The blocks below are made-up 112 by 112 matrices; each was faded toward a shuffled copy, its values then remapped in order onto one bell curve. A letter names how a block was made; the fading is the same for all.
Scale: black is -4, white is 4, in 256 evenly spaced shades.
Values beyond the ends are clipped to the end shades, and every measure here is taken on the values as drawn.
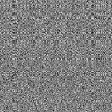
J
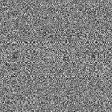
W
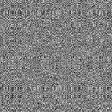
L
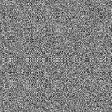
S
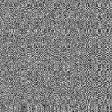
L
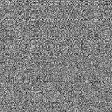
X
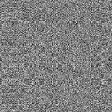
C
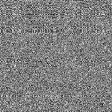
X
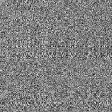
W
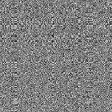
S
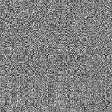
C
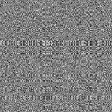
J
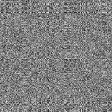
S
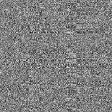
W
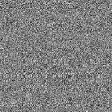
W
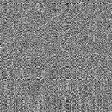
S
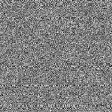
W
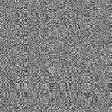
L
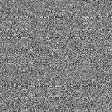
X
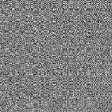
J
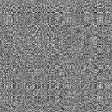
J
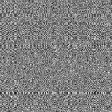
J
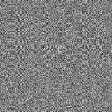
L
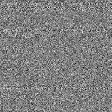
W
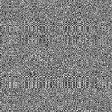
J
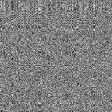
C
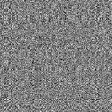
S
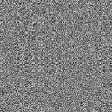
S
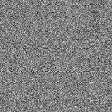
X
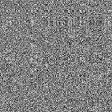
W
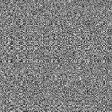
S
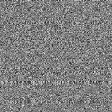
X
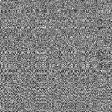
S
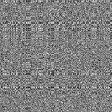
J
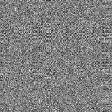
C
